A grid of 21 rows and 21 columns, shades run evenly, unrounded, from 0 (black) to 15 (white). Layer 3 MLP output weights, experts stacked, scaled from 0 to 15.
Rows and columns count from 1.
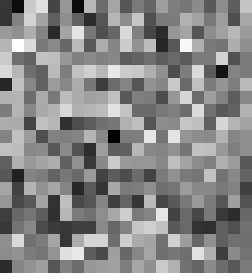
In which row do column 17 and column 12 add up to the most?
6
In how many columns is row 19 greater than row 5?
13
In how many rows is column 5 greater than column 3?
9
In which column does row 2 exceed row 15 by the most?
21
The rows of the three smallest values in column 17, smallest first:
18, 17, 3
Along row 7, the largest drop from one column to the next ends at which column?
16
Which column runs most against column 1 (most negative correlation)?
14
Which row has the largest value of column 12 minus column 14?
4
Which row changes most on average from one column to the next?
1
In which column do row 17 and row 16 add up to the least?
5
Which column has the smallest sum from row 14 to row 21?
19
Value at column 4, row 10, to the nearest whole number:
11
